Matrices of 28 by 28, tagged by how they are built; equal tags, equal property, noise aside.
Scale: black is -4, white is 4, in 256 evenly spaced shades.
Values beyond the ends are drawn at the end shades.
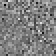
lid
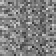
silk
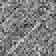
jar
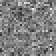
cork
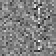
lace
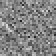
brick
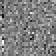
lace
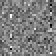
lace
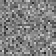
silk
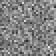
silk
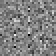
lace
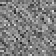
brick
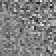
lid
